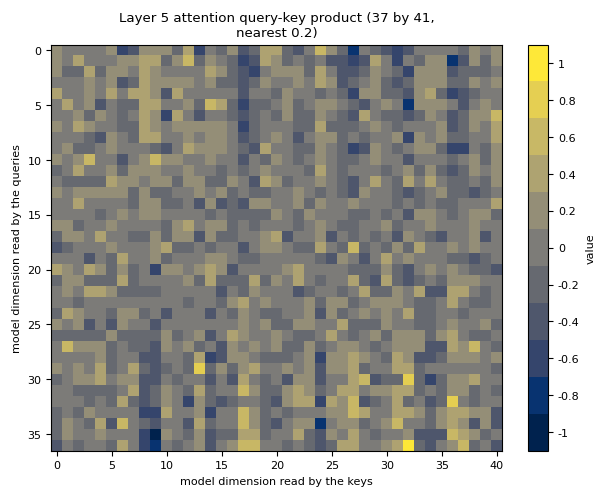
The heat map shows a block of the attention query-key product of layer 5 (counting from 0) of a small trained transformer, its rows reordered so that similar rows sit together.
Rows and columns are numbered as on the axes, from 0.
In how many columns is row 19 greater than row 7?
11
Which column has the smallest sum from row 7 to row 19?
17
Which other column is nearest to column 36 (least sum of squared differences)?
37
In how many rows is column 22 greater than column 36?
15
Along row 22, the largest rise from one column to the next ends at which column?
36
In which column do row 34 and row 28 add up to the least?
24
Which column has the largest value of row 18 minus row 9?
27
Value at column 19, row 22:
0
